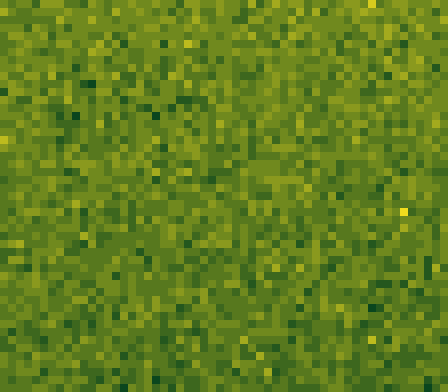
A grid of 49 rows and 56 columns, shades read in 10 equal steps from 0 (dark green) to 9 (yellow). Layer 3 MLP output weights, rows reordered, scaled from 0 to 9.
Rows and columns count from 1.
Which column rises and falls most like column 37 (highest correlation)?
22
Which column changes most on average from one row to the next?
49
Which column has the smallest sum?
21
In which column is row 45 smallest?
16
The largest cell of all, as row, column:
27, 51
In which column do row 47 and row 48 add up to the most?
34
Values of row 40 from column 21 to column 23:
2 3 2
